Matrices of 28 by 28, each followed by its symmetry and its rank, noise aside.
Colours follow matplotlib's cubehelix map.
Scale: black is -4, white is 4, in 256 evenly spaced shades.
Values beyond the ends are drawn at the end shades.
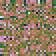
no symmetry, rank six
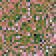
symmetric, rank six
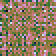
antisymmetric, rank six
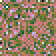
symmetric, rank six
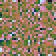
antisymmetric, rank four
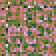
antisymmetric, rank four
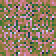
antisymmetric, rank six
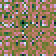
symmetric, rank three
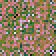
symmetric, rank six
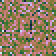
no symmetry, rank six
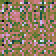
no symmetry, rank four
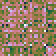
symmetric, rank three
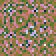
symmetric, rank four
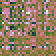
no symmetry, rank four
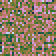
antisymmetric, rank six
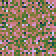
no symmetry, rank six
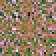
antisymmetric, rank six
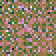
symmetric, rank six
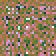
symmetric, rank four
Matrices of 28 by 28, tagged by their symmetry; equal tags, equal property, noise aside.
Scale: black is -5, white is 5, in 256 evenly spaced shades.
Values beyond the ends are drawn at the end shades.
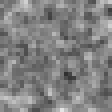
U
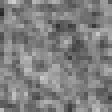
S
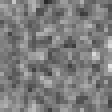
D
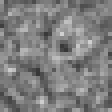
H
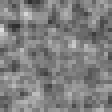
S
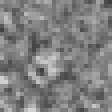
H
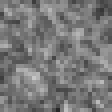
H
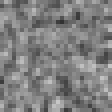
S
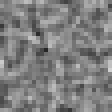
S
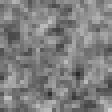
U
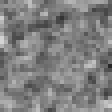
U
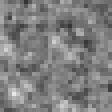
H
